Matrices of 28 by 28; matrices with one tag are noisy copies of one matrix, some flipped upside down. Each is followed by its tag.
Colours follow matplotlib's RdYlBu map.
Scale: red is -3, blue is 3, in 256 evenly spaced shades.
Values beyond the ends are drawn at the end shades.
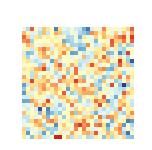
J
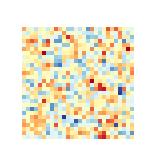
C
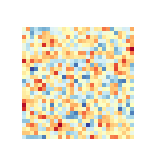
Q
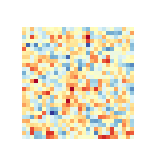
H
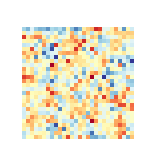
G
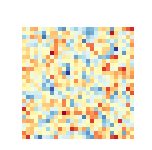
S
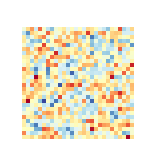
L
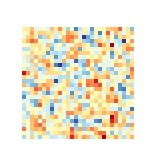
C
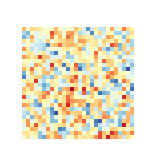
H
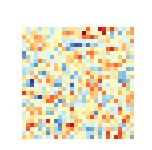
C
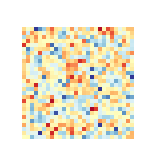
H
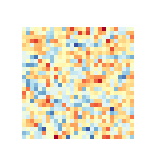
C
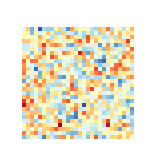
Q
